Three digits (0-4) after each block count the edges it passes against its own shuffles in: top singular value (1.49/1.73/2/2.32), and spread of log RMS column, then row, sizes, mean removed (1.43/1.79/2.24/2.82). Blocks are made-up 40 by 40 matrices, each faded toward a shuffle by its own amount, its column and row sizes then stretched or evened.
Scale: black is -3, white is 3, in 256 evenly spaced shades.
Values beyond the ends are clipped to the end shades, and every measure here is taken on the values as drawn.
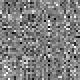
3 2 0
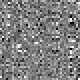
2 3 0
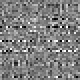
3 0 3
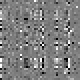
4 4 2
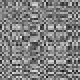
4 0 3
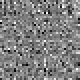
2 1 2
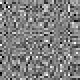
3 2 1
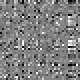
3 2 2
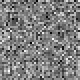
2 0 0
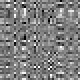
4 4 1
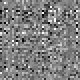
2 3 1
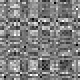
4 1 2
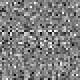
3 0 2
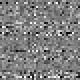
1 1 4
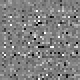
0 2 3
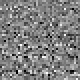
2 0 2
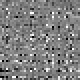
0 3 4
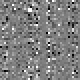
0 4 1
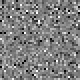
0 0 2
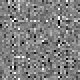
1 2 1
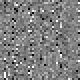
0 3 0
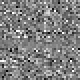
0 0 3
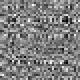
3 1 3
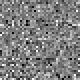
2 1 3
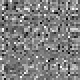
3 1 0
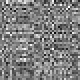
3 1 2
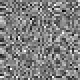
3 0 1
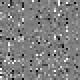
0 3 0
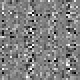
2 4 2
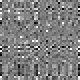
4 3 2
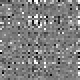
3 3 3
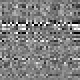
4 1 4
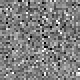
0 1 0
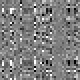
3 4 1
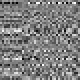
4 0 4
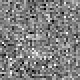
0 0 0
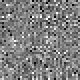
2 1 0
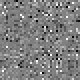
2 2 1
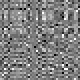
4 3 1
